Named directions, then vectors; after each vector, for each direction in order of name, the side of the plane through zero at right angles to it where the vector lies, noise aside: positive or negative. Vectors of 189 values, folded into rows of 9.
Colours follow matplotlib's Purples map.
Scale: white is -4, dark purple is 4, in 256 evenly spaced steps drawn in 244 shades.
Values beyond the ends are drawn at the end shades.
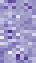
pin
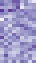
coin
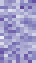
negative, positive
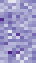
negative, negative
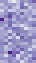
negative, negative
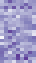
negative, positive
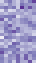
negative, positive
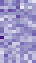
positive, negative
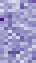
negative, negative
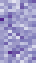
negative, negative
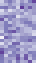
negative, positive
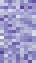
negative, positive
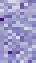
negative, negative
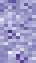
positive, positive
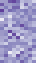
positive, positive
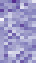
positive, positive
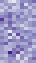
negative, negative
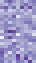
negative, positive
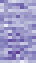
negative, negative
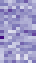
positive, negative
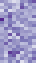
negative, negative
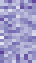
negative, positive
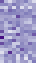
positive, negative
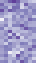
positive, positive
